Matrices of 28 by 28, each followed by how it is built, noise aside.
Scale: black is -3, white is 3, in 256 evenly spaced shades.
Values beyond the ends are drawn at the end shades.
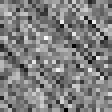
Toeplitz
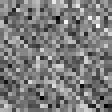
Toeplitz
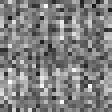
blocks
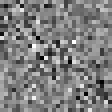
block diagonal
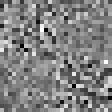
block diagonal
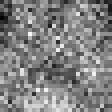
smooth
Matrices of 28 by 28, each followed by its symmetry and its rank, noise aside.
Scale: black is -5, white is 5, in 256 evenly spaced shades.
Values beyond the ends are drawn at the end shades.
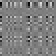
no symmetry, rank one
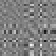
antisymmetric, rank two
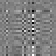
no symmetry, rank one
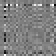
antisymmetric, rank two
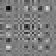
symmetric, rank two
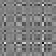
symmetric, rank one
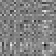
symmetric, rank three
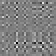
no symmetry, rank two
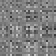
antisymmetric, rank two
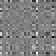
antisymmetric, rank two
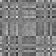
symmetric, rank one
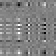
no symmetry, rank one
